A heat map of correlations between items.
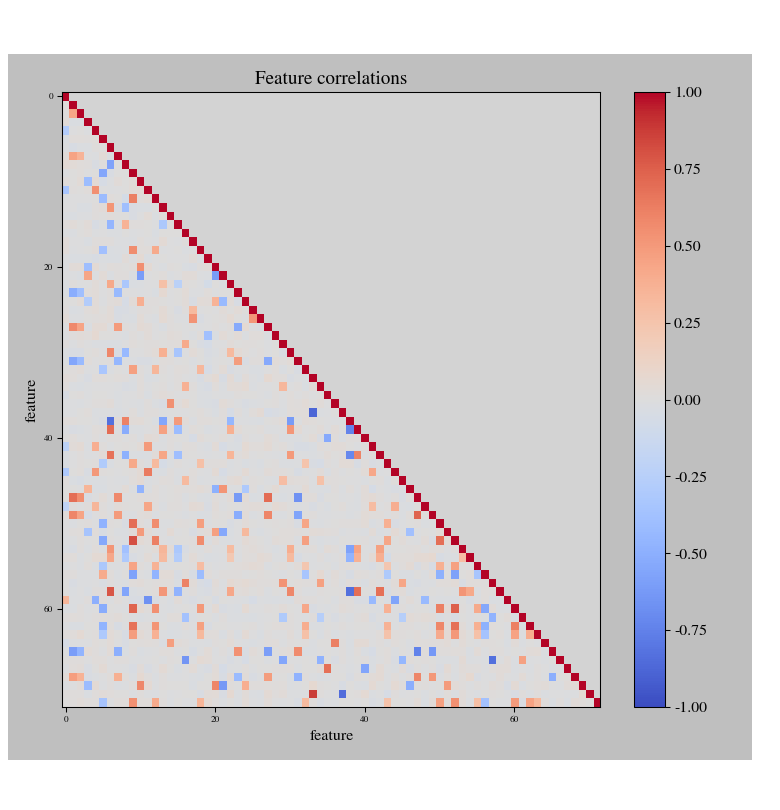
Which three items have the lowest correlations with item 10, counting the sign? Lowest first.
21, 46, 3
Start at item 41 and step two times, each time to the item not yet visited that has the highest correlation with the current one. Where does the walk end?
44
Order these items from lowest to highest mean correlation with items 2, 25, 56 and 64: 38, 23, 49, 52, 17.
52, 23, 38, 17, 49
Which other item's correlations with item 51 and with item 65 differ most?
47
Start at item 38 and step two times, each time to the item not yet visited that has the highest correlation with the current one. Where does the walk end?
15
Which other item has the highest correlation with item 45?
57
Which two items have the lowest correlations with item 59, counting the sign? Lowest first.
11, 44
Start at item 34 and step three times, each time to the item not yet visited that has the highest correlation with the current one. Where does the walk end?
29
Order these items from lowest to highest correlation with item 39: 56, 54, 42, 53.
56, 54, 53, 42
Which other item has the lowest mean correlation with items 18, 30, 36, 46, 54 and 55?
38
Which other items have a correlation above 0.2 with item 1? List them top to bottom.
2, 7, 27, 47, 49, 68
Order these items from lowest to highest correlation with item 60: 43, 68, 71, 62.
68, 43, 71, 62
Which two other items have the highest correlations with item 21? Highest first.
46, 3
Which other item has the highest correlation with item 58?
6
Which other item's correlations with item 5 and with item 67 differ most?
35
